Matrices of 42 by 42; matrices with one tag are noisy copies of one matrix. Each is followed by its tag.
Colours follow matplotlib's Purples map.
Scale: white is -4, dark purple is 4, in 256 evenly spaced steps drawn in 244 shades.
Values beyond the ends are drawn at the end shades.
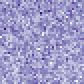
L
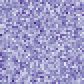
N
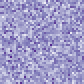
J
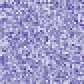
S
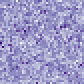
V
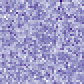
J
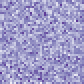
J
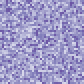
J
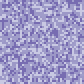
S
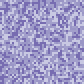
N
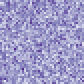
N
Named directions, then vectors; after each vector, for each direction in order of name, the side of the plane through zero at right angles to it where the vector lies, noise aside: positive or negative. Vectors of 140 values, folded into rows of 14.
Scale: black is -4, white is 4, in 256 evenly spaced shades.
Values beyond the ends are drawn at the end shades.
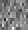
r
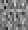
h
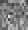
positive, positive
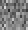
negative, negative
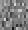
positive, negative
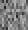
positive, positive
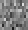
positive, negative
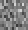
positive, negative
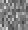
negative, negative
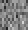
positive, positive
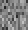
positive, positive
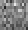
positive, negative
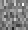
positive, negative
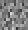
negative, positive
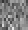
positive, positive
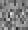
negative, positive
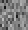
positive, positive
